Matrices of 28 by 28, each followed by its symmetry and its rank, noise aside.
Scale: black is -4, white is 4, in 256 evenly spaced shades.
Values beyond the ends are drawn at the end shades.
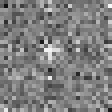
symmetric, rank three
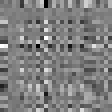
antisymmetric, rank two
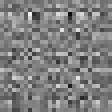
no symmetry, rank three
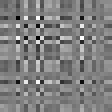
symmetric, rank one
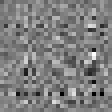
no symmetry, rank three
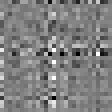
antisymmetric, rank two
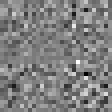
no symmetry, rank three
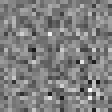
no symmetry, rank three
